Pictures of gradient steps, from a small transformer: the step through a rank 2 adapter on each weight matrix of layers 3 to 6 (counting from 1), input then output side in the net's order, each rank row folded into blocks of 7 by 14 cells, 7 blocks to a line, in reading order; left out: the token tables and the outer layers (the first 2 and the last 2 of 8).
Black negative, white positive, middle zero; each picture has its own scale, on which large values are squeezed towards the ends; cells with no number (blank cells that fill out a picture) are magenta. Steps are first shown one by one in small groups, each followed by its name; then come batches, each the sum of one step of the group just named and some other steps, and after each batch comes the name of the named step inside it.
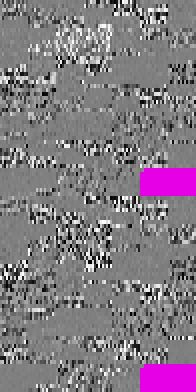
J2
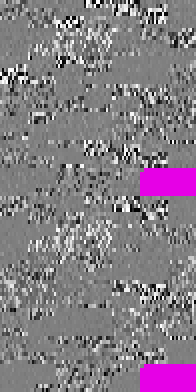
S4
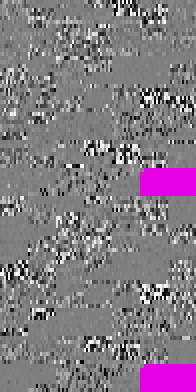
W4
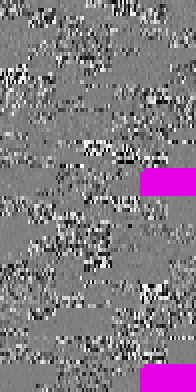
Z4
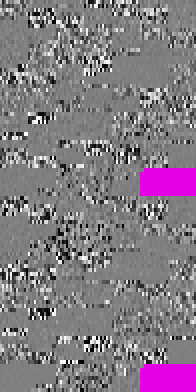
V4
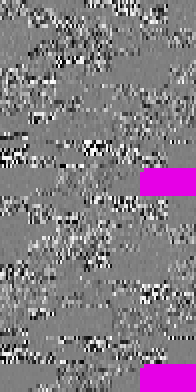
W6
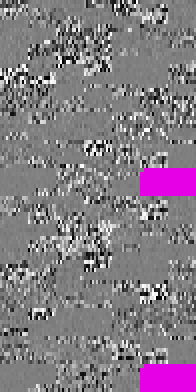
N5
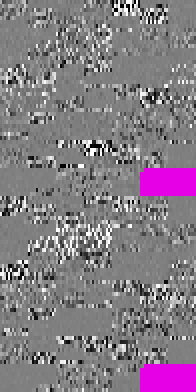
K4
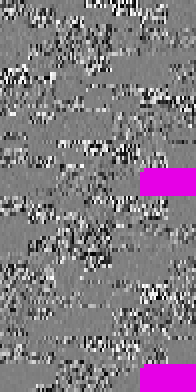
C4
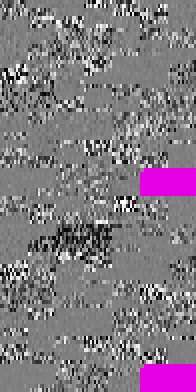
C4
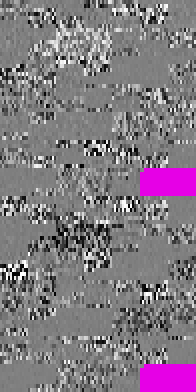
V4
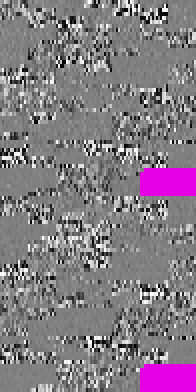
W6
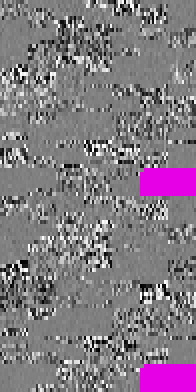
Z4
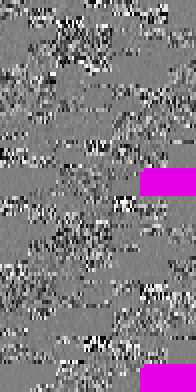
V4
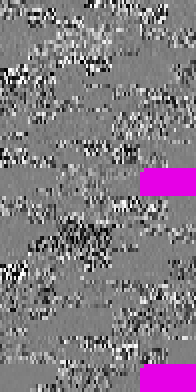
C4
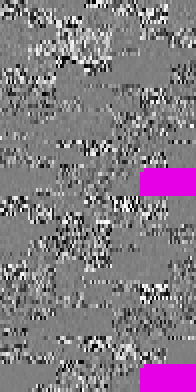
J2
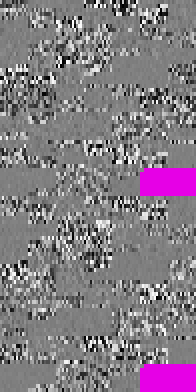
N5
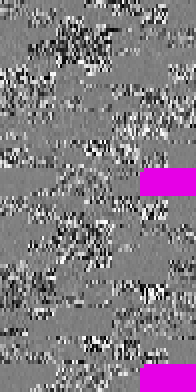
N5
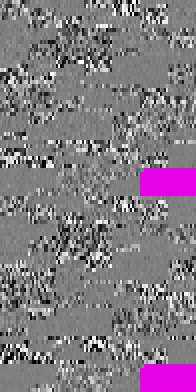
W6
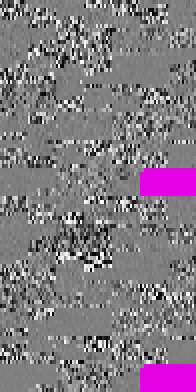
C4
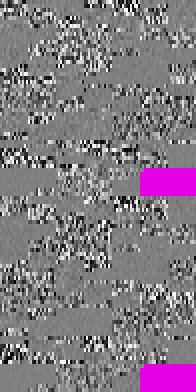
W6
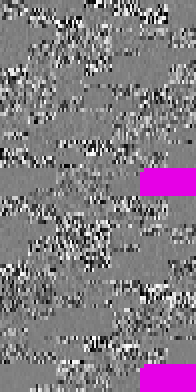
K4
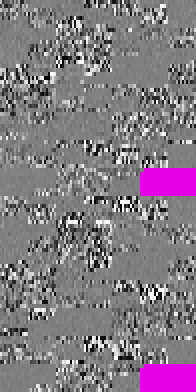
N5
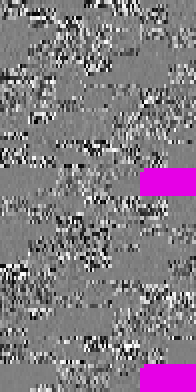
W6
